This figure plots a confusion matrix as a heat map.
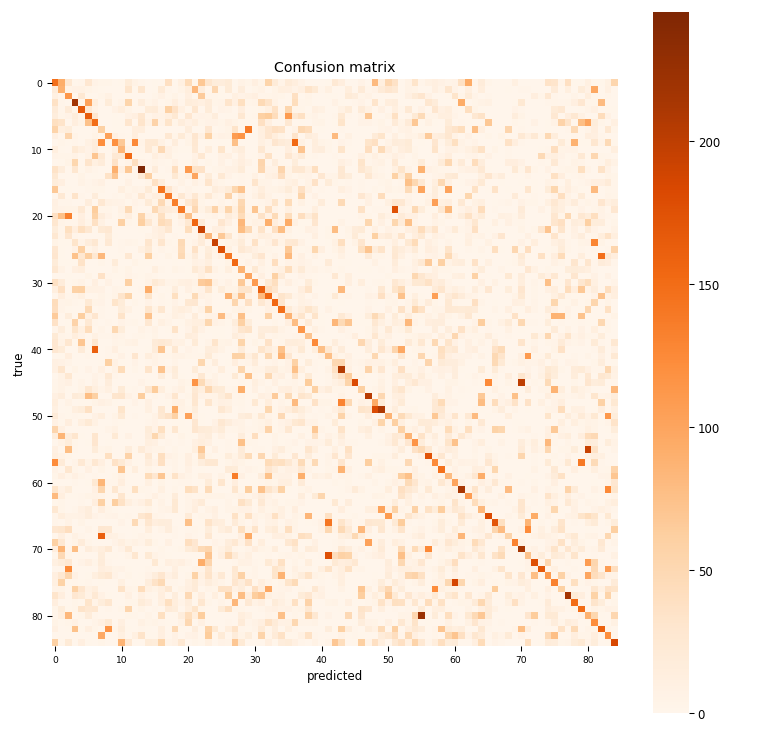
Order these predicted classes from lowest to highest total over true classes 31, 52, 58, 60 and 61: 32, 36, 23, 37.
36, 37, 23, 32
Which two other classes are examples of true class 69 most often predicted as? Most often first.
47, 0
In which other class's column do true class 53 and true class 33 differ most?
1
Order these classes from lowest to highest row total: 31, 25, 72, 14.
14, 72, 25, 31
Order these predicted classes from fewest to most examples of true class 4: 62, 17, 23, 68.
68, 23, 62, 17
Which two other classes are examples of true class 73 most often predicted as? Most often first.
2, 83
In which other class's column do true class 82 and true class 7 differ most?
29
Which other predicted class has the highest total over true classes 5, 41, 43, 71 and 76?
32
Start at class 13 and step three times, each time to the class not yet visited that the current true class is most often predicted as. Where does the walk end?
22
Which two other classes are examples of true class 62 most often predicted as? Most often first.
0, 40
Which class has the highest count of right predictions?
13
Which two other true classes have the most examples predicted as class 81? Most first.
24, 1
